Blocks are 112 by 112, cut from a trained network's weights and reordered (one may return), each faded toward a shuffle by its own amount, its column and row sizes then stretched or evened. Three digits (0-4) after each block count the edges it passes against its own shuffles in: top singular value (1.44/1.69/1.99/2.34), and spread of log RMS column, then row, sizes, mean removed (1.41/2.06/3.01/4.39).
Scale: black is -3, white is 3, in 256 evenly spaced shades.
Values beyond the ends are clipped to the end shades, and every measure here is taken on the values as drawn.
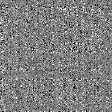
0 2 2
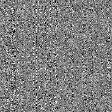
1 3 1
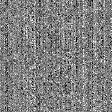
3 2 0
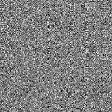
3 2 1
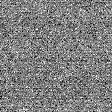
1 0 0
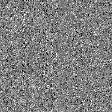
0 2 0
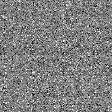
0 2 0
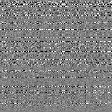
4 1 4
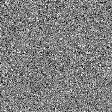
0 0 1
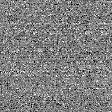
1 0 2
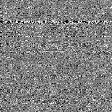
3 0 3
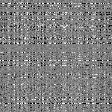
4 1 4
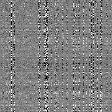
3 4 1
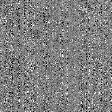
0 3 1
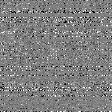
0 1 4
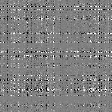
3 3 4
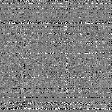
1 2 4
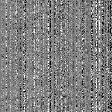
4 4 0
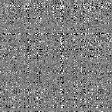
0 3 3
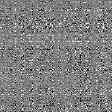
1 3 3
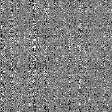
1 3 1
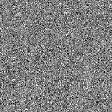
3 1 1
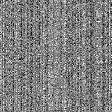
4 2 1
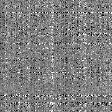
2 2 3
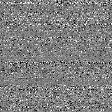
0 0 3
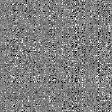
1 3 2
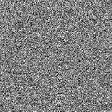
2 1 1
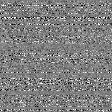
0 0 4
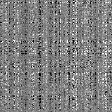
4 3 3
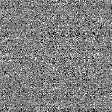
1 2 1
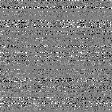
0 1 4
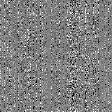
0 4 0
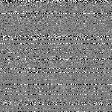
3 1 4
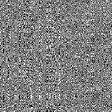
3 3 1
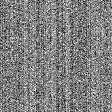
3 0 0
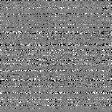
1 2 4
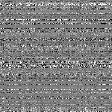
3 1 4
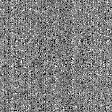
2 1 2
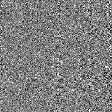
2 2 1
